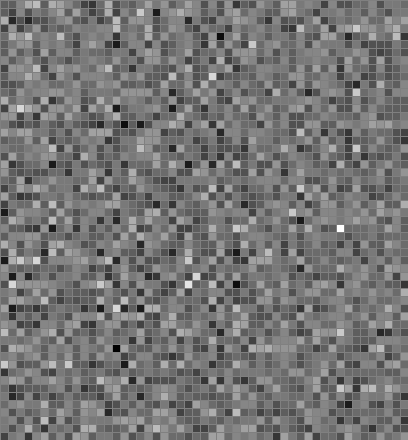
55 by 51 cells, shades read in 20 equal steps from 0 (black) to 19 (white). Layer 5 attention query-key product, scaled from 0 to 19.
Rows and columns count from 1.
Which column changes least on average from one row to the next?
36
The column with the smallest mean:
28
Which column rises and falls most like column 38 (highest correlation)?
13
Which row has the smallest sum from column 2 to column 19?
16
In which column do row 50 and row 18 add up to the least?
51
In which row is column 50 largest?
5
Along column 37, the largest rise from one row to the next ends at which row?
27
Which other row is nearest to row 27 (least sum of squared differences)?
47
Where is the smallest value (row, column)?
44, 15
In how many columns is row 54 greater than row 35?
25
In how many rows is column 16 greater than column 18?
19
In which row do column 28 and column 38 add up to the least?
42
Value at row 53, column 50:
10
